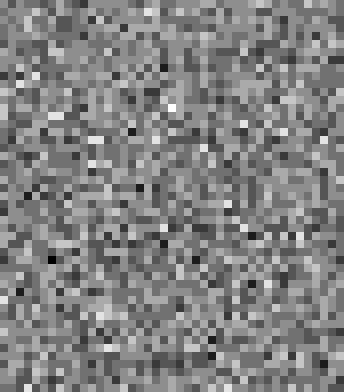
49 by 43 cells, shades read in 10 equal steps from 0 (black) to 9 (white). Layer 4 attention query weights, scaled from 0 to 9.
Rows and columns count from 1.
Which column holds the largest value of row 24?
14
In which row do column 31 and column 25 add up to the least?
17
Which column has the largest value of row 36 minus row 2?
34
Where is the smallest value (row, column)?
33, 7
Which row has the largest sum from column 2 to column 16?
44
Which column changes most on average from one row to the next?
27
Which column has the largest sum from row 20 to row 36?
11
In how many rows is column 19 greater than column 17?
19
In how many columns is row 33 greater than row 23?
18
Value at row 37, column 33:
4
